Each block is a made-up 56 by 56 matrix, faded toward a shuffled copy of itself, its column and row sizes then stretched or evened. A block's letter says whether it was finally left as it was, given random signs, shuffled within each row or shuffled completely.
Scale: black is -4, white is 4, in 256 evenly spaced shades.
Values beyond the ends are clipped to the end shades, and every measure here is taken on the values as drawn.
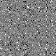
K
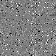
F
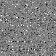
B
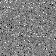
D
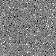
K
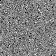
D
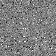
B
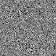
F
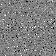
B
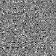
K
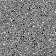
D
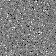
D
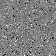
D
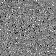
D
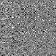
K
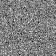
D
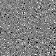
K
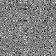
K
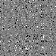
K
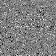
B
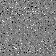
B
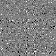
K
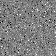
D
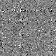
F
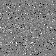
B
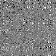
K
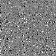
F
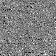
B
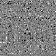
K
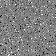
D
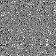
F
